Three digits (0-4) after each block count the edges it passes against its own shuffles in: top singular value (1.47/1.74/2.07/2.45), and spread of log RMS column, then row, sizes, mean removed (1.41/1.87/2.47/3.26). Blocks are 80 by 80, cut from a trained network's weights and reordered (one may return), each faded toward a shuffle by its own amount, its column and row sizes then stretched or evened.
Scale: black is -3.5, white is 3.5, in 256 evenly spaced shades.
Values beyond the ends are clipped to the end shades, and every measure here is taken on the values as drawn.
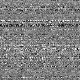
2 1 4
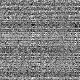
4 3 0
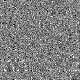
2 0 1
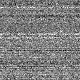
3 0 3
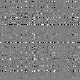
2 3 4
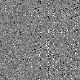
1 2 1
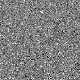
1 0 1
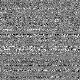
1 1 4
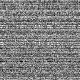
4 1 2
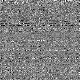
0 1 4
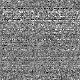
2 2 3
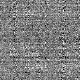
2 3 0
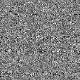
1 0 3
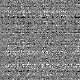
3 3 3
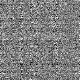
1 3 0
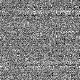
1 2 2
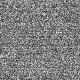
0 0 0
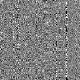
3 3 1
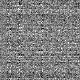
2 3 0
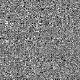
0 1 2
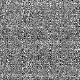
1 3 1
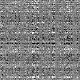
4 4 2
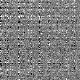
3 4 1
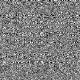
1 0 3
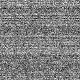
3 1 1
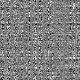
2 4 0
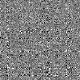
1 3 3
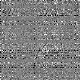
1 3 4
